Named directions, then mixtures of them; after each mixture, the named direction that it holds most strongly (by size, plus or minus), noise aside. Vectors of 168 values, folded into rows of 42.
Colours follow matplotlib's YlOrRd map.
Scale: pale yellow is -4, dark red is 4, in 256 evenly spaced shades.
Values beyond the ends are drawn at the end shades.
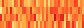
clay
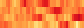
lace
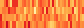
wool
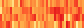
clay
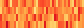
wool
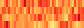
lace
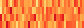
clay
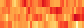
lace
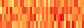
clay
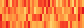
wool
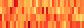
wool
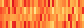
wool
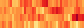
lace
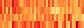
clay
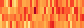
wool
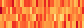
clay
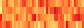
lace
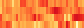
lace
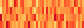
clay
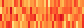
clay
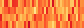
wool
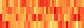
lace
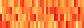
clay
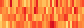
wool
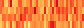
wool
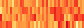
clay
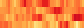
lace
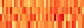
clay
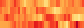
lace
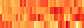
lace
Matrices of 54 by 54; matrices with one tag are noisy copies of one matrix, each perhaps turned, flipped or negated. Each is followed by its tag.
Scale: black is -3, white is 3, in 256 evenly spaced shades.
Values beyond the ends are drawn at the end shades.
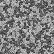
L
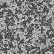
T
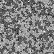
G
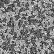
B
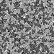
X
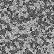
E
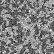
E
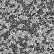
E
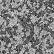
E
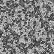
L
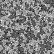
B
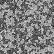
T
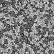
E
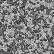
T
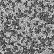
G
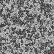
B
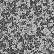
G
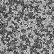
G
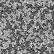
X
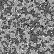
B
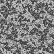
L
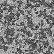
T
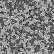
X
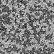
X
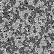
L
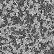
B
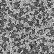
X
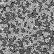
G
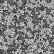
T
